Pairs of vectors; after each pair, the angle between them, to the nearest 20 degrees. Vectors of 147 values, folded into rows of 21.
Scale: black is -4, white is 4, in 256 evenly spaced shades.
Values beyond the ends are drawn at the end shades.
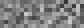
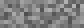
160 degrees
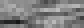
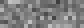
80 degrees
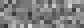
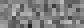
140 degrees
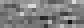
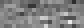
160 degrees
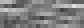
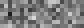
100 degrees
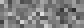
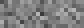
160 degrees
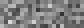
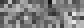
120 degrees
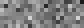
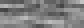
100 degrees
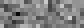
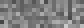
100 degrees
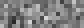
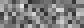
80 degrees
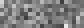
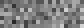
120 degrees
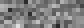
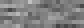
60 degrees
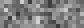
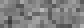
60 degrees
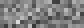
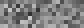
140 degrees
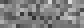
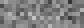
160 degrees
